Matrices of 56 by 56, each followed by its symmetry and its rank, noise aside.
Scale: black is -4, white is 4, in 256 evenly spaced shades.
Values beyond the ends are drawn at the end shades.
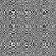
no symmetry, rank two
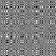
antisymmetric, rank two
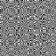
antisymmetric, rank four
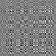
antisymmetric, rank two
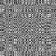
no symmetry, rank three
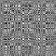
no symmetry, rank two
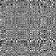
no symmetry, rank three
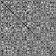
symmetric, rank four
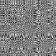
antisymmetric, rank four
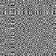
antisymmetric, rank two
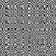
antisymmetric, rank two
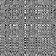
no symmetry, rank three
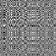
no symmetry, rank three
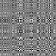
antisymmetric, rank two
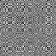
symmetric, rank two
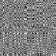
no symmetry, rank three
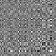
symmetric, rank three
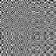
symmetric, rank two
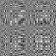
symmetric, rank three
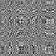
antisymmetric, rank four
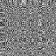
antisymmetric, rank four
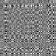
antisymmetric, rank two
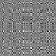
antisymmetric, rank two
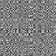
antisymmetric, rank four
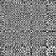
symmetric, rank three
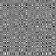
no symmetry, rank two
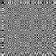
symmetric, rank two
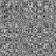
no symmetry, rank three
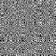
antisymmetric, rank four
